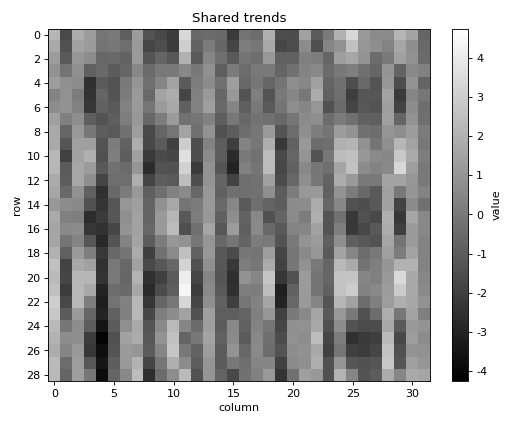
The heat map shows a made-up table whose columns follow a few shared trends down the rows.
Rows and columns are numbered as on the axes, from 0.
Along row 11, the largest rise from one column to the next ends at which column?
11
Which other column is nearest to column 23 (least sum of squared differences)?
5
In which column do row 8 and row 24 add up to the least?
4
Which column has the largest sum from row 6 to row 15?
0
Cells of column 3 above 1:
8
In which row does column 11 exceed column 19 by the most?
21
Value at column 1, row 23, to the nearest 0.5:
-1
